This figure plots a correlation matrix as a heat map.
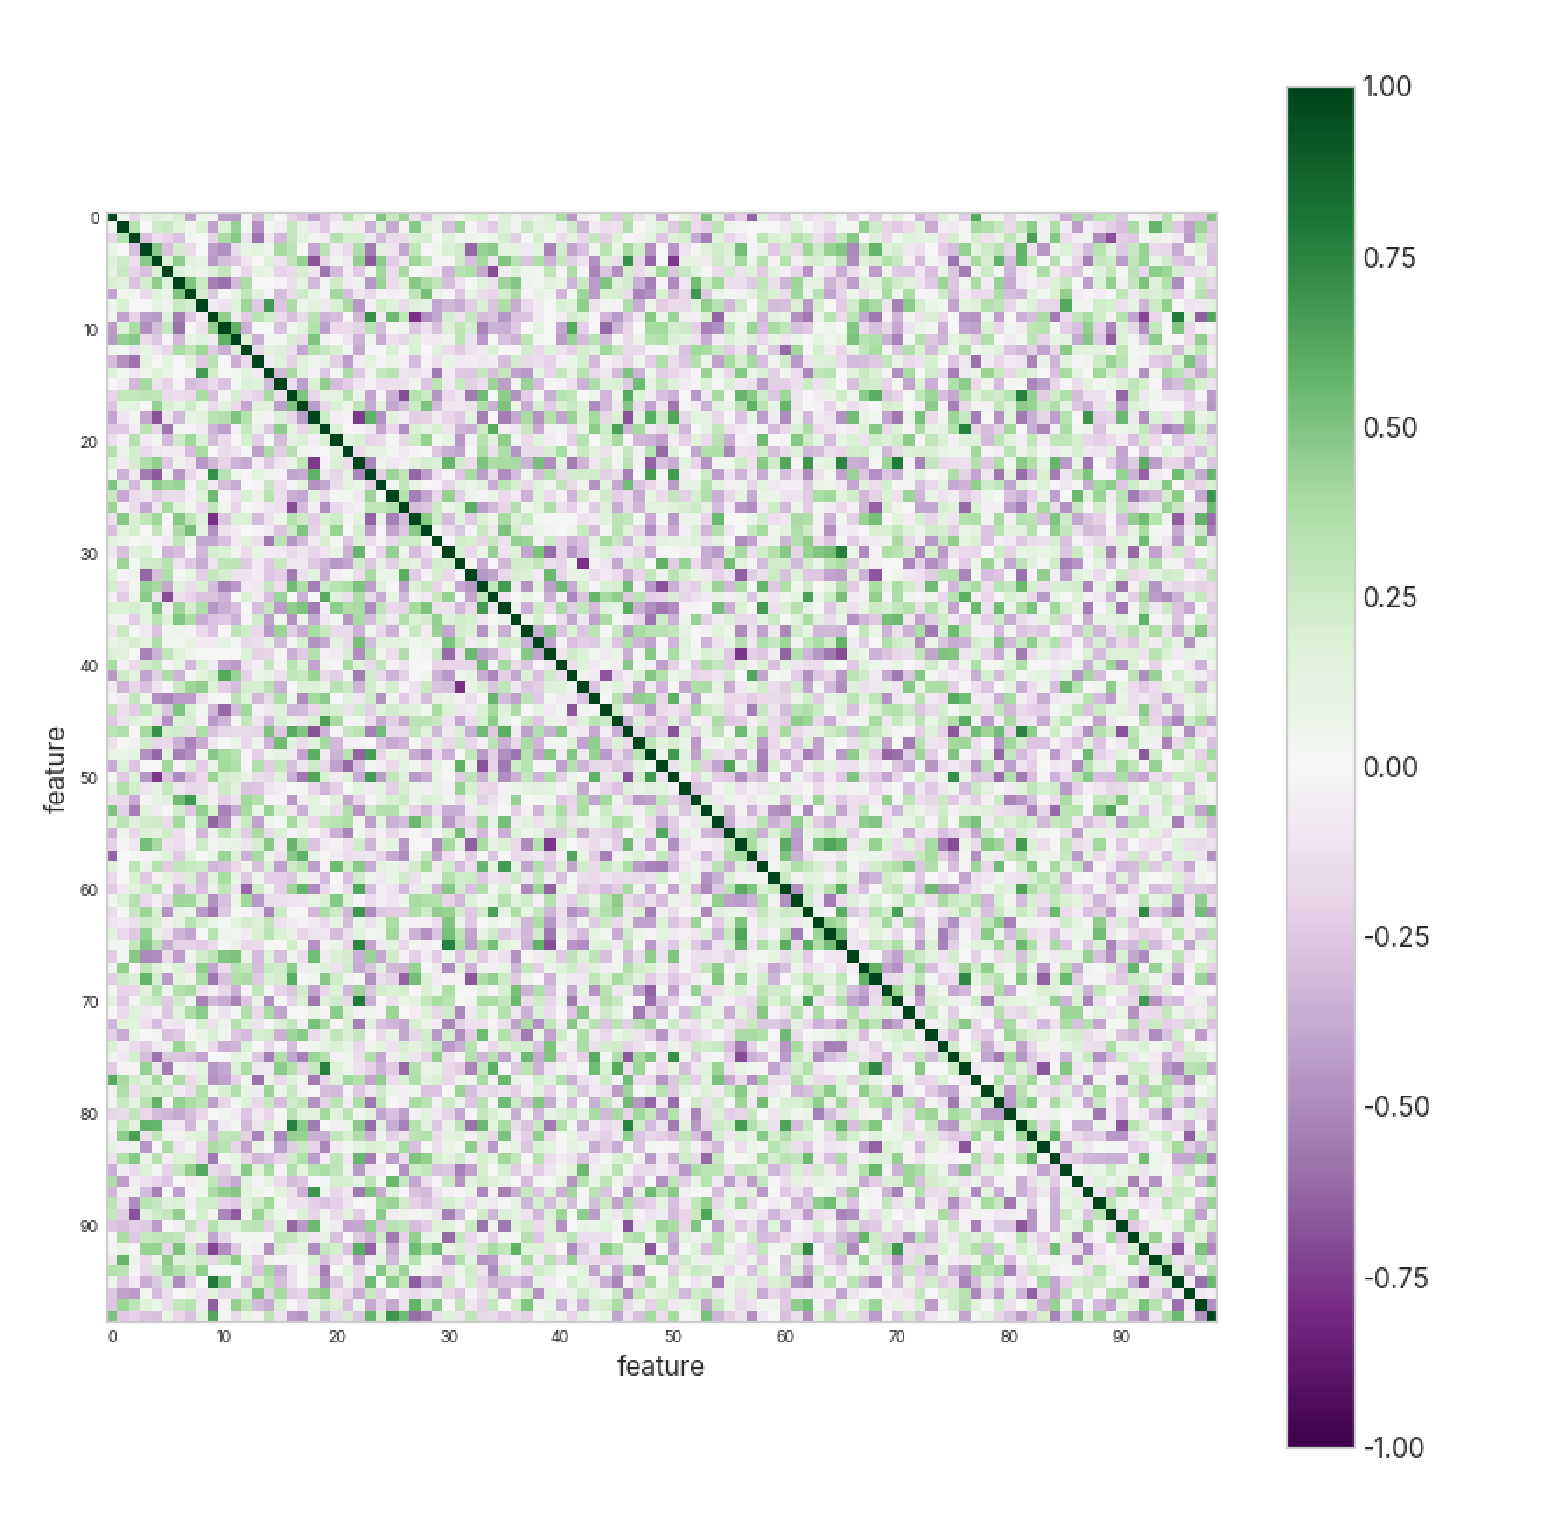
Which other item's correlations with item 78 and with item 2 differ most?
88
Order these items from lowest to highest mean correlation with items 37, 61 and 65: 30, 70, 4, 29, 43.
4, 30, 70, 43, 29
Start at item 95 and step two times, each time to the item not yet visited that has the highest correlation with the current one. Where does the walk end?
23
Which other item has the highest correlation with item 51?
31
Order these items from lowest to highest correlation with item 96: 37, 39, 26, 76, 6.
26, 6, 39, 37, 76
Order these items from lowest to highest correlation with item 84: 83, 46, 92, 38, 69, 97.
83, 69, 46, 38, 97, 92
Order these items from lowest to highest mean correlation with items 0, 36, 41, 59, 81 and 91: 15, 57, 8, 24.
8, 15, 57, 24
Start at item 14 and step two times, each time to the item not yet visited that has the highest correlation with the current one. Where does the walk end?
85
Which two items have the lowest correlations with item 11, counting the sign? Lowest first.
89, 70
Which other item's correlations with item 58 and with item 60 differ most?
61
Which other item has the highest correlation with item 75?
50
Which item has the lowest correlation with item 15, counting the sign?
82
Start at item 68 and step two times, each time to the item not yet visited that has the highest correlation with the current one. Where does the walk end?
19
